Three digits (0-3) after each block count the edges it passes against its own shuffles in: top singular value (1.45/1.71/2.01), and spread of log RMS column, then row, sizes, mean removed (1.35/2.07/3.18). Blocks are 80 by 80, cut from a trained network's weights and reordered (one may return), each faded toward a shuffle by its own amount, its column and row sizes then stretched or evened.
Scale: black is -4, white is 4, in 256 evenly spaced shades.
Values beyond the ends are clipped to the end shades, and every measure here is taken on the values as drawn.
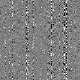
2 3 0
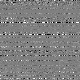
2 0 3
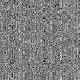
2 2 0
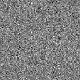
2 1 0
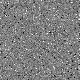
0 0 0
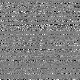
0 0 3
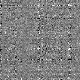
2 2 1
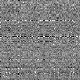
3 1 2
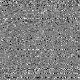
3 0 2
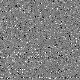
0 0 1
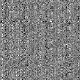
2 2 1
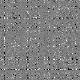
3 2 2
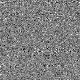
0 0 2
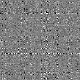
1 2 2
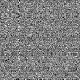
2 1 0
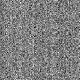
2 1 0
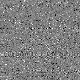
2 0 1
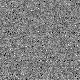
0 0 1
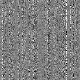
2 3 0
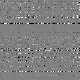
3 1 3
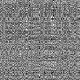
3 2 0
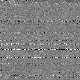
3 0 2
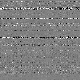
3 0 3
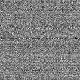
2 0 1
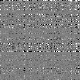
2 2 3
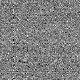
1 1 0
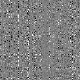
2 3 1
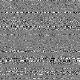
3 0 3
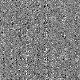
0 2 1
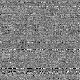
3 0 2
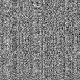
3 0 0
